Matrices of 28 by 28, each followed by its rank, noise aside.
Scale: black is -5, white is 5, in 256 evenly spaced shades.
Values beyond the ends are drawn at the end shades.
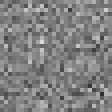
six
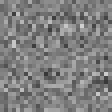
seven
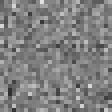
eight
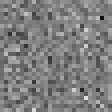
six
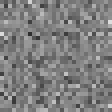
five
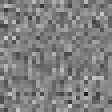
six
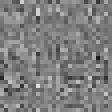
five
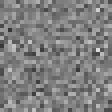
six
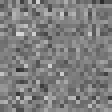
five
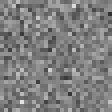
eight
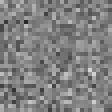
six
